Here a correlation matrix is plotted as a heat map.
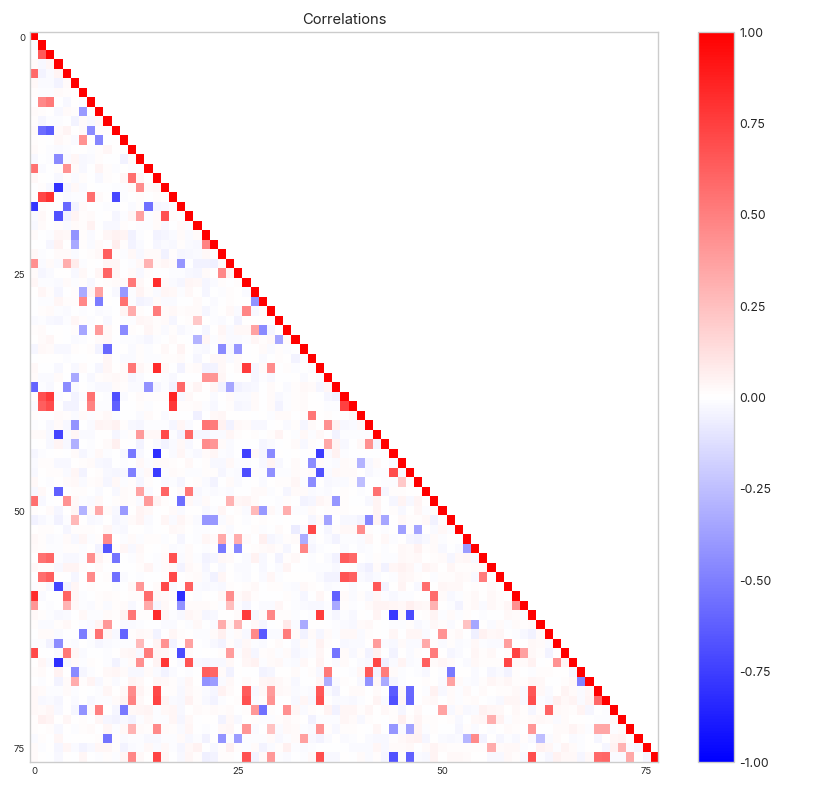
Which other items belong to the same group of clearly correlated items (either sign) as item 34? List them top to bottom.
40, 45, 47, 52
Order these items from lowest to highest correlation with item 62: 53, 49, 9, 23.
49, 53, 23, 9
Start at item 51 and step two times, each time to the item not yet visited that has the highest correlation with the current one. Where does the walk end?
5
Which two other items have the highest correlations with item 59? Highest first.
0, 65
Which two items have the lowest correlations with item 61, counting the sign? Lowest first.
44, 46
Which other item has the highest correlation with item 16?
66
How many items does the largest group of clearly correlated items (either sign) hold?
12
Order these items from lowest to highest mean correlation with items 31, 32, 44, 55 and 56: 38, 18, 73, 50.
73, 18, 50, 38
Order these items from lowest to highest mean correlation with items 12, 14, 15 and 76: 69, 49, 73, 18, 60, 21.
18, 21, 60, 49, 73, 69
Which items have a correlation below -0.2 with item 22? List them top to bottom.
5, 51, 68
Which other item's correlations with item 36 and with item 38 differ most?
17
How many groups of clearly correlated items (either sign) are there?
10
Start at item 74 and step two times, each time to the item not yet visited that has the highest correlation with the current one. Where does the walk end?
33
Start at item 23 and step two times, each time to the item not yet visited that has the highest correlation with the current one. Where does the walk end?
25
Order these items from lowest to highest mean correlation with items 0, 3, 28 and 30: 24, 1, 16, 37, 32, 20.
16, 37, 32, 1, 20, 24
